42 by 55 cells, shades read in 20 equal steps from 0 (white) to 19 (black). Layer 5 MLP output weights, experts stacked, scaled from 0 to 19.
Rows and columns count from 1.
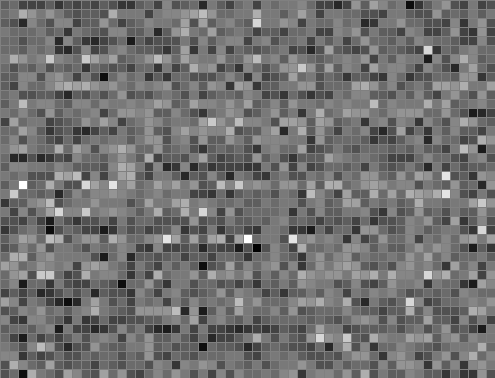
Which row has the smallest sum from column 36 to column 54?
31
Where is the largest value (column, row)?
29, 28
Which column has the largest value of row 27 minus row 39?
39
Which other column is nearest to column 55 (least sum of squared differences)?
16
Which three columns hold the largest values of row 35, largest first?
23, 21, 43
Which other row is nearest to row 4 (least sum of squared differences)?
11
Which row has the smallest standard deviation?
12
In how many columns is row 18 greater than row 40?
29
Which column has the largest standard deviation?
3
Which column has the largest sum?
8
